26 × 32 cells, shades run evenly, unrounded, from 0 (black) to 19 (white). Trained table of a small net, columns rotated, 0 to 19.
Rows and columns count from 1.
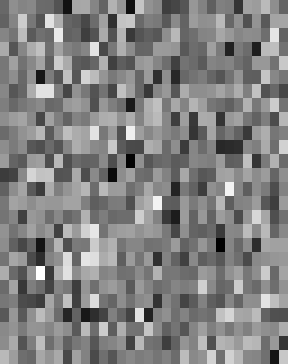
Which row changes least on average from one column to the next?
15
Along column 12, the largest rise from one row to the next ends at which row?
24
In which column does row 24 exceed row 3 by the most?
10
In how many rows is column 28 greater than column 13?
15
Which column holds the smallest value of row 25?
32
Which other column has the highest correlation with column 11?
30
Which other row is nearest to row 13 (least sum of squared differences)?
7
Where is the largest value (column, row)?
5, 20
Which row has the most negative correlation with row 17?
3
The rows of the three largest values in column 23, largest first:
21, 25, 9
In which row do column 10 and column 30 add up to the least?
23
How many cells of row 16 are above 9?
16
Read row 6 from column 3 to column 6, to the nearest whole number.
8 11 2 9
